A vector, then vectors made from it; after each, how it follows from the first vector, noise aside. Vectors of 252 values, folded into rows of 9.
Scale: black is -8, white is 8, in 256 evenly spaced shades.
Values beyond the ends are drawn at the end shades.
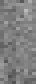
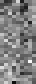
reversed, scaled up.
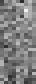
scaled up.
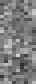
wrapped around, negated, scaled up.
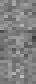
wrapped around, negated.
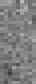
reversed, negated.
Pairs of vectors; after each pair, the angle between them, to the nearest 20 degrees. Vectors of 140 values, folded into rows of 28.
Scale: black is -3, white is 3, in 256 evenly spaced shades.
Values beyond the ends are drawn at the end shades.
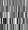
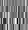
20 degrees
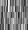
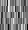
20 degrees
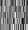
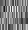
80 degrees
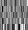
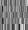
20 degrees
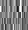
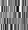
40 degrees
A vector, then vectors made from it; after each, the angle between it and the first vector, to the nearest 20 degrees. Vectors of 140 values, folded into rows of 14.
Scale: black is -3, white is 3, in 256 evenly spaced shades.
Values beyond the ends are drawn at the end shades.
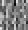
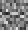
80 degrees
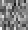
40 degrees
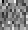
120 degrees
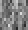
100 degrees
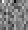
60 degrees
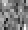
80 degrees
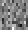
80 degrees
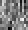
80 degrees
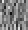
60 degrees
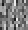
160 degrees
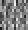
160 degrees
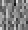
20 degrees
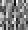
20 degrees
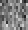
100 degrees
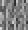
20 degrees
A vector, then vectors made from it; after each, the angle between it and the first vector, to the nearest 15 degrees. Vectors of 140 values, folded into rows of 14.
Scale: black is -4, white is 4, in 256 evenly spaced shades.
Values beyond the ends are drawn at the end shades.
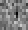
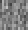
105 degrees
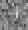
150 degrees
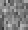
75 degrees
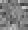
90 degrees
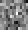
135 degrees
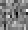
45 degrees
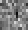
30 degrees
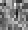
45 degrees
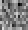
120 degrees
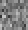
120 degrees
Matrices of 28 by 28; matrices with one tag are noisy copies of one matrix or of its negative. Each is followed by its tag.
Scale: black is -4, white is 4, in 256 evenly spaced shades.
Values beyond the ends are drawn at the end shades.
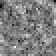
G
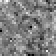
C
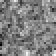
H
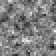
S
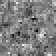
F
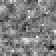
S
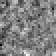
H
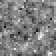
F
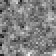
H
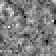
G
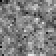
C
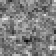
S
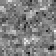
S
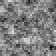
S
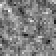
G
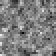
H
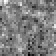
C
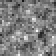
F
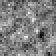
F
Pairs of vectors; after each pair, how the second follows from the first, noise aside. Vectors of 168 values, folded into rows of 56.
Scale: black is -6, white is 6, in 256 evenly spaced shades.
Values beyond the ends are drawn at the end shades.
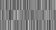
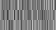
shuffled.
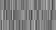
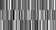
wrapped around, negated, scaled up.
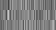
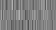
wrapped around, partly zeroed.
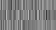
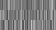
wrapped around, negated.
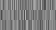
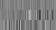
wrapped around, partly zeroed.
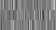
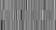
reversed, negated, partly zeroed.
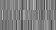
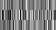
wrapped around, negated, scaled up.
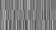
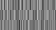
wrapped around, negated.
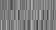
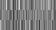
wrapped around, negated.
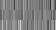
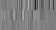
reversed, negated, partly zeroed.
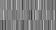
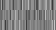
wrapped around, negated.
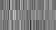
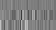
wrapped around, partly zeroed.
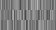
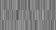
reversed, shrunk.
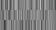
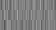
shrunk.
